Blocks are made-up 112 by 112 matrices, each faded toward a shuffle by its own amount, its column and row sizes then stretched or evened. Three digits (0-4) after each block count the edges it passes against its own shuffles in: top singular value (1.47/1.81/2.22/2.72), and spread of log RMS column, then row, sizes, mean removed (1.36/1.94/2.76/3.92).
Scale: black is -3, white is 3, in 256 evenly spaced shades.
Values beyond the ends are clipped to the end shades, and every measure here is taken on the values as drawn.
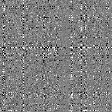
3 3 3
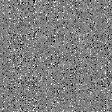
1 3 1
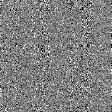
1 3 1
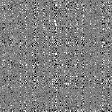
1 4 3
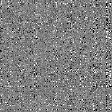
2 3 2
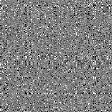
3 2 2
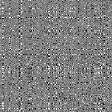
4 3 3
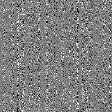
1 4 0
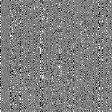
3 4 0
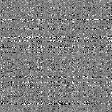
1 3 4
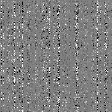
2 4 2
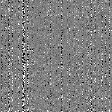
2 4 1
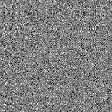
3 1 0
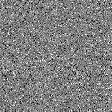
2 0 1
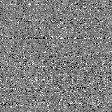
2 0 3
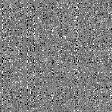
2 3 2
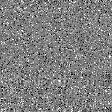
2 1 1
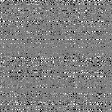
2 2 4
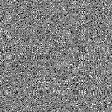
3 1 0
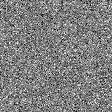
1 0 0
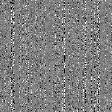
2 4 0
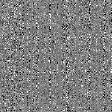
0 4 2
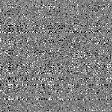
3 2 3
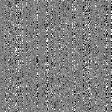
3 4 1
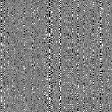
4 4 0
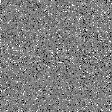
1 2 1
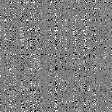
2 4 3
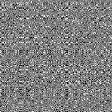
4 1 3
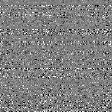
2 2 4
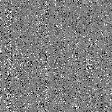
0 3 1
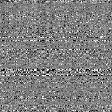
3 0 4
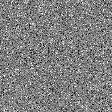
0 1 0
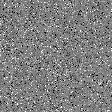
0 1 0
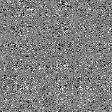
2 2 3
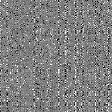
4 3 0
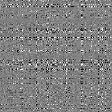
4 3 4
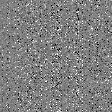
0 3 0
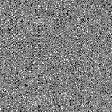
3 1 0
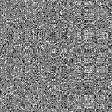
4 1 0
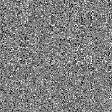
2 2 1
